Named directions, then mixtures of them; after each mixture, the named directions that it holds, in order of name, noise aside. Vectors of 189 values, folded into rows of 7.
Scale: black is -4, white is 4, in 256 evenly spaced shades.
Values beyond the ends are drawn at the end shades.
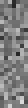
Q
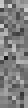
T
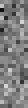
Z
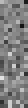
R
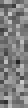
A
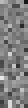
R.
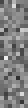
Q, T.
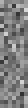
A, T.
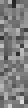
Q.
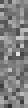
Q, Z.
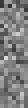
T.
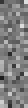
R.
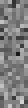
Q.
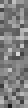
Q, Z.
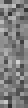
A.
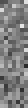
R, Z.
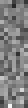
Q, R.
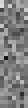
T.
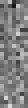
A, Q.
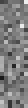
R.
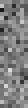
Z.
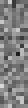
Q.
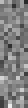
Q, R.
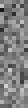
Z.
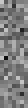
Q, T.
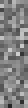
Q, Z.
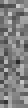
A.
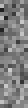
Z.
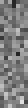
Q.
